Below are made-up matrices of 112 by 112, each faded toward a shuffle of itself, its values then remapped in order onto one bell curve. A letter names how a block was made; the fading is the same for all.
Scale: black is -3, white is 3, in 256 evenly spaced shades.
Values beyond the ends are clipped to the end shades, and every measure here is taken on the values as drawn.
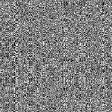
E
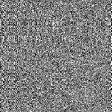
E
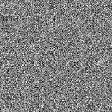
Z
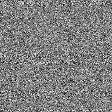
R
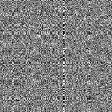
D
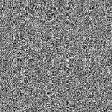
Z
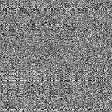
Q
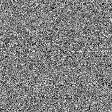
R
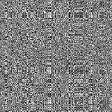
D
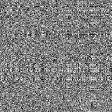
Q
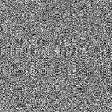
Z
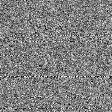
R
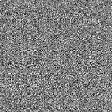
Q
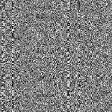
E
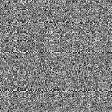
Q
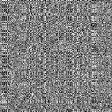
D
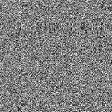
Z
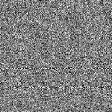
Q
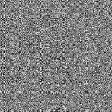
E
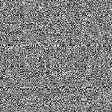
Q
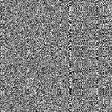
E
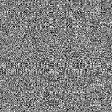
Q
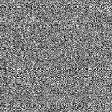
Q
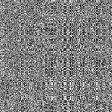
D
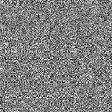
Q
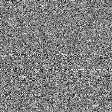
R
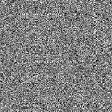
Z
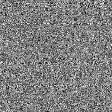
R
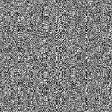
E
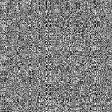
E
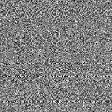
Q
